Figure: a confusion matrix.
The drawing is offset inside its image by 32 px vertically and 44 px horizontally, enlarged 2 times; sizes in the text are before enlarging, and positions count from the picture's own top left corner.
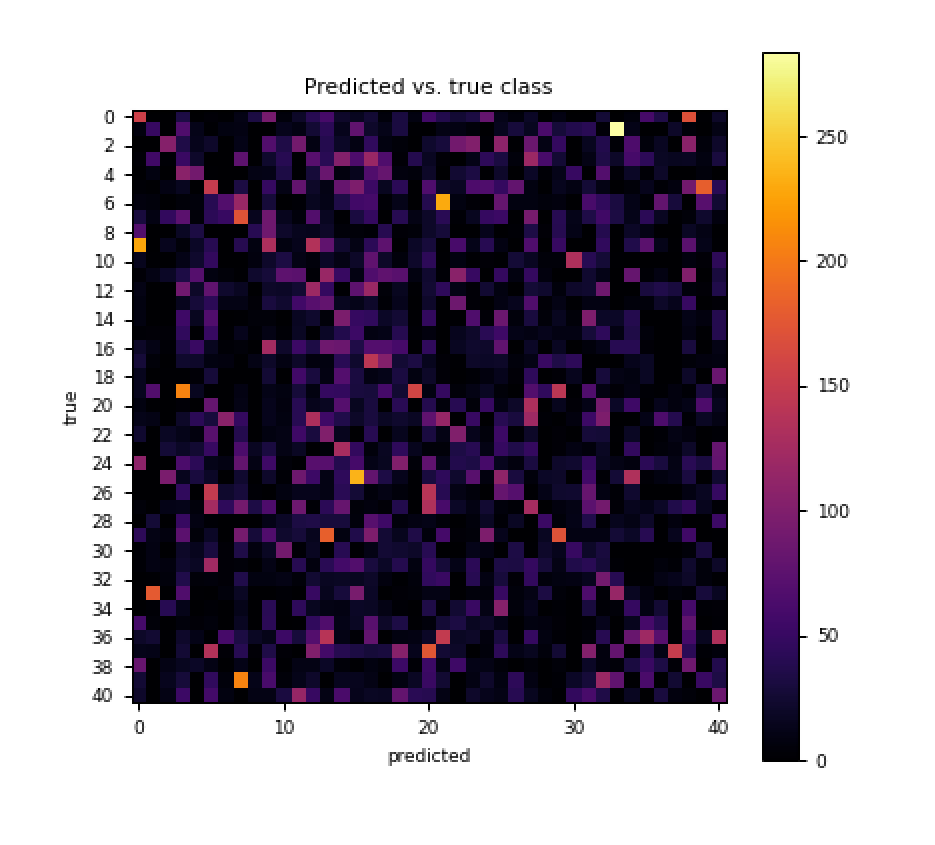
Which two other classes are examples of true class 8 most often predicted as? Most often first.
9, 0
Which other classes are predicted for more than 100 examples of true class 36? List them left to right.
13, 21, 35, 40
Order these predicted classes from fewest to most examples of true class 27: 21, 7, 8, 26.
26, 8, 21, 7
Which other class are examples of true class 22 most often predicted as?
13
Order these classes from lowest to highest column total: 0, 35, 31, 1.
1, 35, 0, 31
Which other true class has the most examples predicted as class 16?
17
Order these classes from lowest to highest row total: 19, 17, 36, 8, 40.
8, 17, 40, 19, 36
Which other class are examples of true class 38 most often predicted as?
0
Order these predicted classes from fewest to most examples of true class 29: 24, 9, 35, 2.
2, 35, 9, 24
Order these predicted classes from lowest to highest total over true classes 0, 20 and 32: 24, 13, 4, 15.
4, 15, 13, 24
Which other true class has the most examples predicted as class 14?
23
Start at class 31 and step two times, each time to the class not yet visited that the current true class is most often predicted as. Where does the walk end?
39
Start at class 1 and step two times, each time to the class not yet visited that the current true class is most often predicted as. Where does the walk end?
15
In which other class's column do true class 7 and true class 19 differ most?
3
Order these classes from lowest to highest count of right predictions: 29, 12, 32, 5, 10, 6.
10, 6, 32, 12, 5, 29
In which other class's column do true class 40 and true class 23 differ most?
11
